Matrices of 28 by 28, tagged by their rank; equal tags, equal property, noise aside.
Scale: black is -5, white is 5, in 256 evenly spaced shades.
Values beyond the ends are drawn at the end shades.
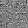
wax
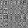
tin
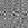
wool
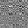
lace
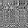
tin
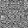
wax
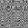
lace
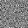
wax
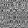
tin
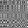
wool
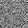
wax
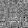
tin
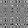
wool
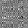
lace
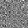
wax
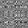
lace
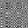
wool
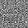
wax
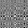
wool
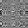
lace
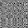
tin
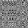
lace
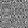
tin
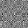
tin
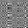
wool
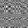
wool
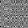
lace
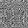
wax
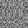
tin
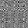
tin
